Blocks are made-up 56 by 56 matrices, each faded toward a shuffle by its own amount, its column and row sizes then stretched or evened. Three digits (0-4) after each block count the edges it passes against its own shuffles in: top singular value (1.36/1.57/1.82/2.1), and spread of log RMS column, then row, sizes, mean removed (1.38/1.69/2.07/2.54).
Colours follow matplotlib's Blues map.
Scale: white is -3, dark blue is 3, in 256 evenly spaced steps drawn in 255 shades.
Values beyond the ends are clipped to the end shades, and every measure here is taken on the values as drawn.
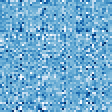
3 4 3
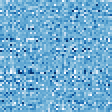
4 2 4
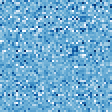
3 1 3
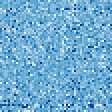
1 1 2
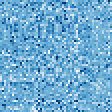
3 2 1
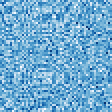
4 0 0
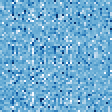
3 3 1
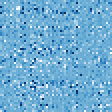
1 2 3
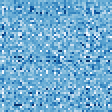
3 3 4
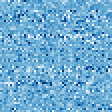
0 2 4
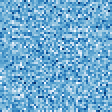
2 1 0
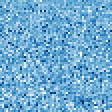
0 0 2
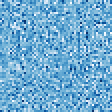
2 3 1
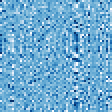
4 4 0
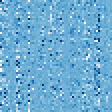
0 4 0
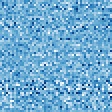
3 1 4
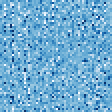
0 4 0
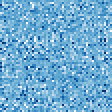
1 2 2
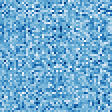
3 2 1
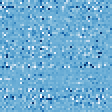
2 3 4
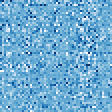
2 3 4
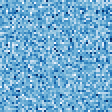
0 1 0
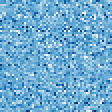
1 0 2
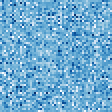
3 1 1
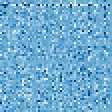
2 4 3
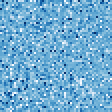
1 1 1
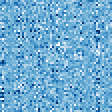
1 4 0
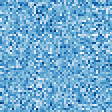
2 2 2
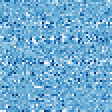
2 0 4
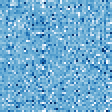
3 2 0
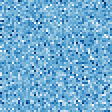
1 1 1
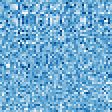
3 2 3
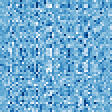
4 4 0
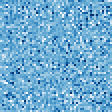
1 1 2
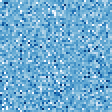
0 2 1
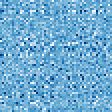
4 2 3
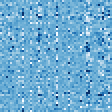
3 4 2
